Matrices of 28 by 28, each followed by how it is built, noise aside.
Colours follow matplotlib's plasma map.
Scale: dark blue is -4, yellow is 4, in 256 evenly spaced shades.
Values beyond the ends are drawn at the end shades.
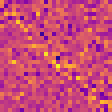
banded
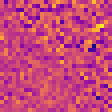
upper triangular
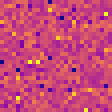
sparse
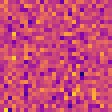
uneven columns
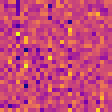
uneven columns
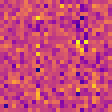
uneven columns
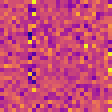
uneven columns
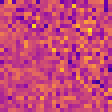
upper triangular
